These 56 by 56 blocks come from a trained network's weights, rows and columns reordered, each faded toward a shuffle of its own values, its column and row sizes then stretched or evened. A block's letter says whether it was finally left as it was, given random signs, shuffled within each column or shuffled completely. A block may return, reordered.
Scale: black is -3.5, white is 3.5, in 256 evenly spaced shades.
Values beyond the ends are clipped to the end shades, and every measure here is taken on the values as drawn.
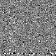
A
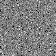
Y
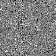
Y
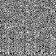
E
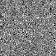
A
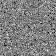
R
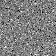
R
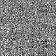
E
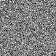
R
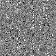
Y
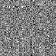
E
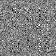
A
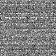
E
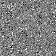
Y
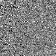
A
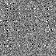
A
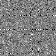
A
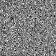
Y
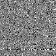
A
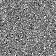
R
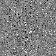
Y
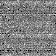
E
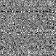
E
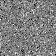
R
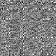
E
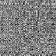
E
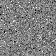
R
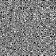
E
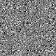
A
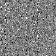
Y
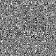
E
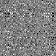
E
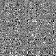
E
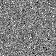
R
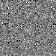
A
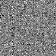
A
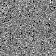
Y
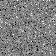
R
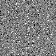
Y
